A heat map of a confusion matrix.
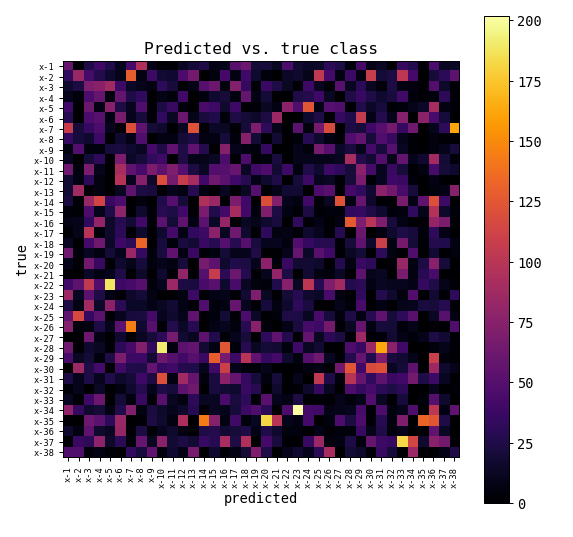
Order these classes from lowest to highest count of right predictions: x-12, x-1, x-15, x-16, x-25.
x-15, x-25, x-1, x-16, x-12
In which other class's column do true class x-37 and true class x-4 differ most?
x-33
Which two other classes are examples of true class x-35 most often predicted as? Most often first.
x-20, x-14
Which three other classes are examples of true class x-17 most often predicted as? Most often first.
x-3, x-15, x-29
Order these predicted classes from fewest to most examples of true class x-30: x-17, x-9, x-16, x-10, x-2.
x-17, x-10, x-9, x-2, x-16
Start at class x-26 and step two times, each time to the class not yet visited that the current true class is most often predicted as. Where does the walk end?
x-38
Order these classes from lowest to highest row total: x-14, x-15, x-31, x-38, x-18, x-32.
x-32, x-38, x-15, x-18, x-31, x-14
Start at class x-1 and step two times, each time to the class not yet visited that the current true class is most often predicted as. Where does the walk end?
x-18
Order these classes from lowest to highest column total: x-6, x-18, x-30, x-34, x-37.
x-37, x-34, x-30, x-18, x-6
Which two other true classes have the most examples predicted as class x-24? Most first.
x-5, x-22
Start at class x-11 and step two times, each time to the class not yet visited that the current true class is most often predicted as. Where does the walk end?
x-29
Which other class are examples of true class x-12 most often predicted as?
x-10
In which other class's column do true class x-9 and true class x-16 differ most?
x-28
